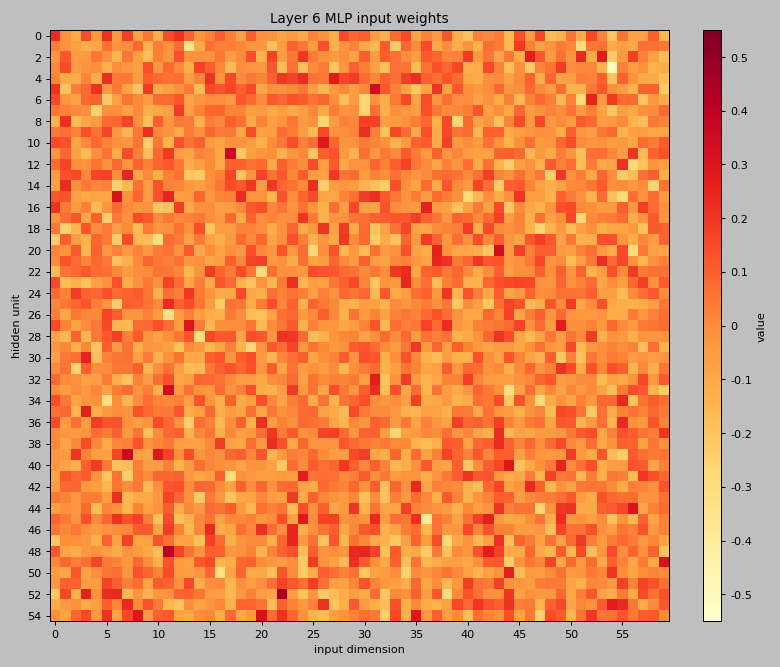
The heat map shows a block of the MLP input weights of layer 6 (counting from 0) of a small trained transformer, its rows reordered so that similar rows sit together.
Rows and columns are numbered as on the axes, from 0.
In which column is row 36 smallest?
13
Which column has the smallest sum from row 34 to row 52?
36
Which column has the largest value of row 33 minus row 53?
11
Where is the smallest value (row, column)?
3, 54
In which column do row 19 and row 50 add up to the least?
16
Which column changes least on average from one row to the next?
15
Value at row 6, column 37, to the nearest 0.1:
0
